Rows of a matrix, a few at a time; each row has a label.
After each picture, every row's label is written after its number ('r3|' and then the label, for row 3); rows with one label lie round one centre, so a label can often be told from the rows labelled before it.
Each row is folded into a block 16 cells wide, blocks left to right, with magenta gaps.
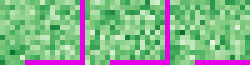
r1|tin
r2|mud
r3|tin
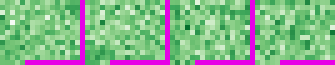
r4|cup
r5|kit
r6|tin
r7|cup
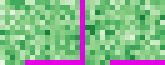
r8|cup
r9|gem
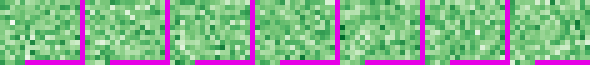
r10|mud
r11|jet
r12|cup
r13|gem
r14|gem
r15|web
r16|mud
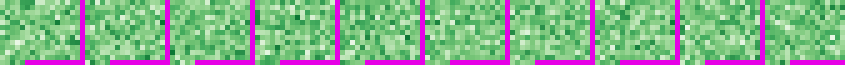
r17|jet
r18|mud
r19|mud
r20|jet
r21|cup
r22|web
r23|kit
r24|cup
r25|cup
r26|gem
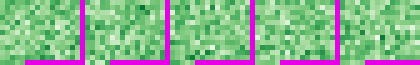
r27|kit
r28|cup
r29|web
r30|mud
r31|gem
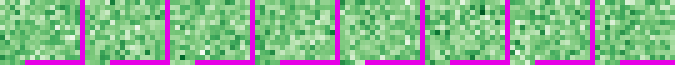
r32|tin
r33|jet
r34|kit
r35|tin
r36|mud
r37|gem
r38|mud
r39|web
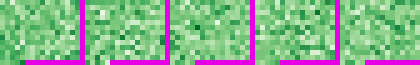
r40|tin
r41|kit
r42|mud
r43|web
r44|web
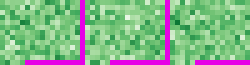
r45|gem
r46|mud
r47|web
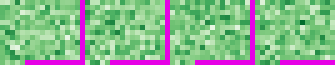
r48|tin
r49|mud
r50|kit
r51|cup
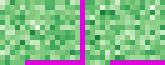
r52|gem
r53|mud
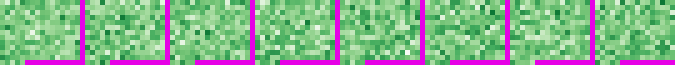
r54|tin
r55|gem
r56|kit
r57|tin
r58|gem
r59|jet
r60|tin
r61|web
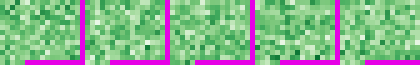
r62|mud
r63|cup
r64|gem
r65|web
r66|mud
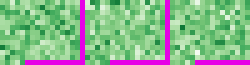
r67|tin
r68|jet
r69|mud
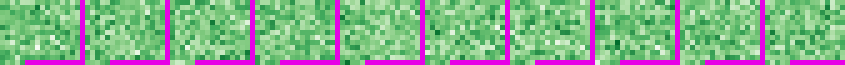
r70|gem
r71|jet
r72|jet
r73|tin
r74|mud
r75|jet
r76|gem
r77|gem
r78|cup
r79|tin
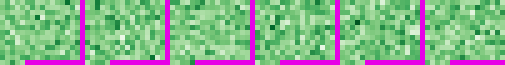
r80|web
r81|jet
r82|jet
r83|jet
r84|gem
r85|kit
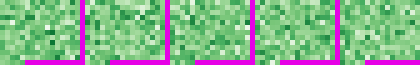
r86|cup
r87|web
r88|jet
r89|cup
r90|mud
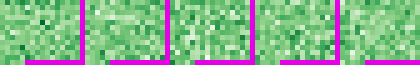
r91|kit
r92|cup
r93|mud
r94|web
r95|jet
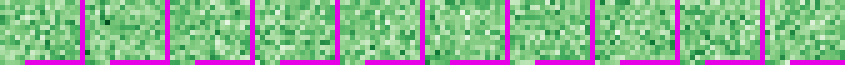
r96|web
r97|gem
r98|jet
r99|cup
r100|kit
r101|tin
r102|web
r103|jet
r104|tin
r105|mud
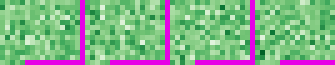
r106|mud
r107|tin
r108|kit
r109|web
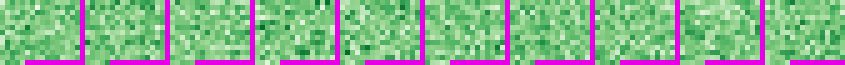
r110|mud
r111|jet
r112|jet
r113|kit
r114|tin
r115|web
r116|cup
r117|gem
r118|jet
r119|jet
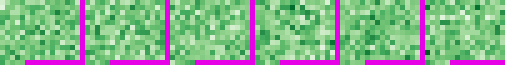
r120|web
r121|cup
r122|tin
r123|tin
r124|cup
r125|mud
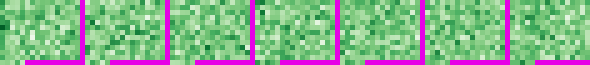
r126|gem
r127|cup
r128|web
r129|kit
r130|mud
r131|tin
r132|mud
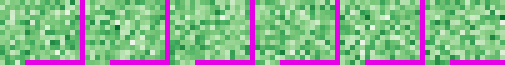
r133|cup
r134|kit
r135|mud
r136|cup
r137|cup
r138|kit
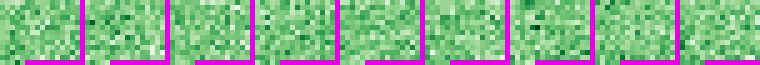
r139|tin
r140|gem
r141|web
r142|jet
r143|web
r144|gem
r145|kit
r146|kit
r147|cup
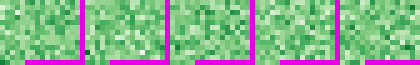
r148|web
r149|mud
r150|web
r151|jet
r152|web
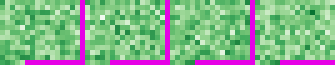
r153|mud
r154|kit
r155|jet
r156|gem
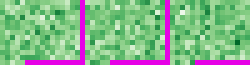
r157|web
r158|mud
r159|cup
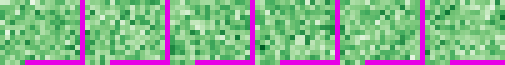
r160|web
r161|cup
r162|cup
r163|cup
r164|mud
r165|web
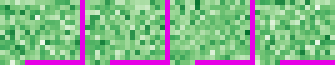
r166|tin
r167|web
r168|jet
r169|jet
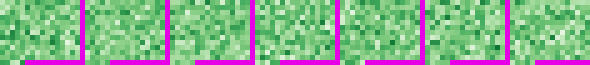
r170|tin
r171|web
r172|cup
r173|jet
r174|cup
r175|web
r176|gem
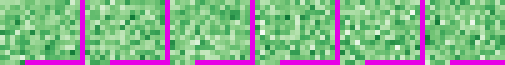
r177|tin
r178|mud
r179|tin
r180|mud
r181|mud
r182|jet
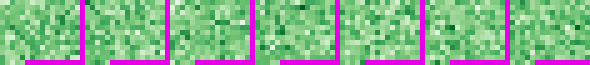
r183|web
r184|gem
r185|cup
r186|gem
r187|jet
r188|mud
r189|cup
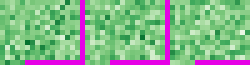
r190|cup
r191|gem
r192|jet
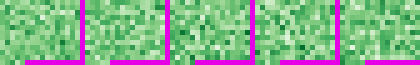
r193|mud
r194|kit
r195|jet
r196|gem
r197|tin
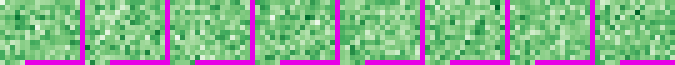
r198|jet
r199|cup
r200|tin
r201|kit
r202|jet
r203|web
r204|jet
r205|web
